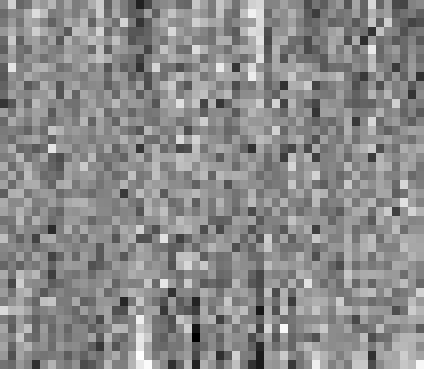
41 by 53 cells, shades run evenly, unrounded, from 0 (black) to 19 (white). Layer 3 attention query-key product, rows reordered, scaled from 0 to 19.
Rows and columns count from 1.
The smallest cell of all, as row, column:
38, 25
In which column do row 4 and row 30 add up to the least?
47
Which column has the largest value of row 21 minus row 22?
16
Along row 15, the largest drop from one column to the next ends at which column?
36
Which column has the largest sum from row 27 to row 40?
18
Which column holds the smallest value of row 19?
8
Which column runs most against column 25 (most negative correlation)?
19
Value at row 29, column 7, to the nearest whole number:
5
